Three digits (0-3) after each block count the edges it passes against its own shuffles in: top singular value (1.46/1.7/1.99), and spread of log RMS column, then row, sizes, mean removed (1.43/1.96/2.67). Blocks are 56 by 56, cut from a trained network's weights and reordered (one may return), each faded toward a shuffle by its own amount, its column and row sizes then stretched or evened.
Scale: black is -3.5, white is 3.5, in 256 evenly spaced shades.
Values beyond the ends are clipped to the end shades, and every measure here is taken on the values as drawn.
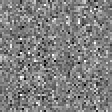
0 2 0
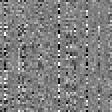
3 3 0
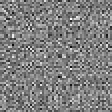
3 1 1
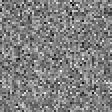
0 0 1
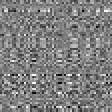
3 0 3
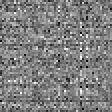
1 2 0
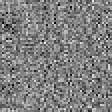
2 1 0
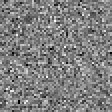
0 0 1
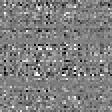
1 2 3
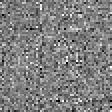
1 2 1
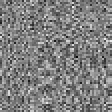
3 2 0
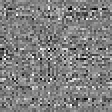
2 1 3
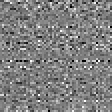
3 1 3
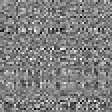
3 0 3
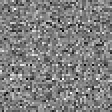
2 0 2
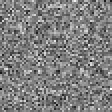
2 0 1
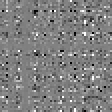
0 3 3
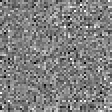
1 2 1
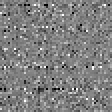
0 1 2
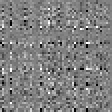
3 3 2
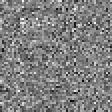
2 1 1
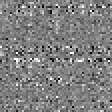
0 2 3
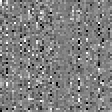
1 3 0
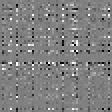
3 3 3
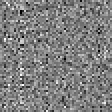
2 2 0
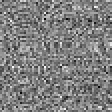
2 0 1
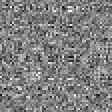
2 0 2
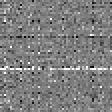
2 2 2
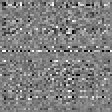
2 1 3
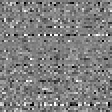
2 1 3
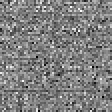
0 0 1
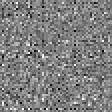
1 2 2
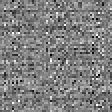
1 2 0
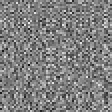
3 1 1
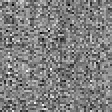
2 1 0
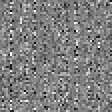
0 3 0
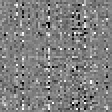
2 3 2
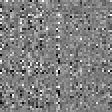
0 3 2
